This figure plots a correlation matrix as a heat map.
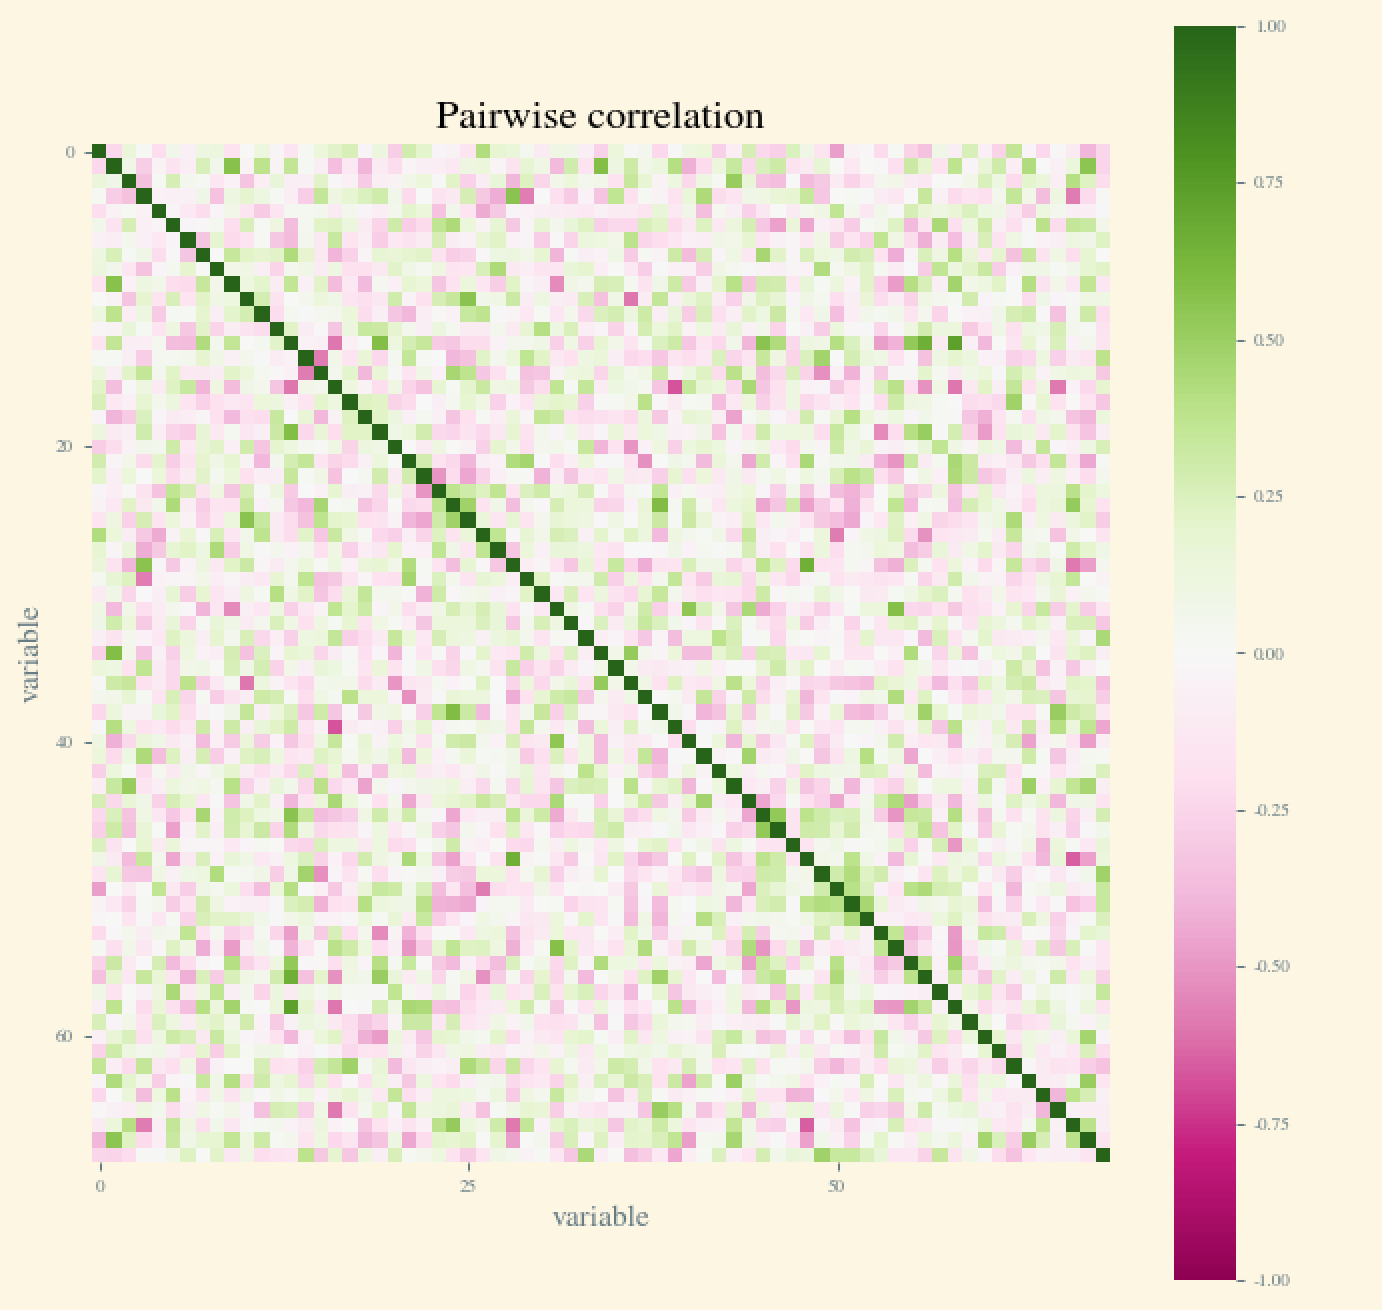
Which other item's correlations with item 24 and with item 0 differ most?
38
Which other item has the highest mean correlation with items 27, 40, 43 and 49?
8
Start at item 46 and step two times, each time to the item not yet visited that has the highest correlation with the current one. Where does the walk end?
13
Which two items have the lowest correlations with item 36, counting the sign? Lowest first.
10, 20
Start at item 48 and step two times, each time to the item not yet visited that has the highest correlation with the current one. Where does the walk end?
3
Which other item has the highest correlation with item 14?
49
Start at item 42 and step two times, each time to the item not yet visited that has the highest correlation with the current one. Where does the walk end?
68
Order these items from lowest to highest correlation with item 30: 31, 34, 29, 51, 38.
31, 51, 34, 29, 38
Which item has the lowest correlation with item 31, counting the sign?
9
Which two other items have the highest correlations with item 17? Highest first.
62, 37
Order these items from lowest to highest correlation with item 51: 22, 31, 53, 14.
31, 53, 14, 22
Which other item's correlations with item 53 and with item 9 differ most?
58
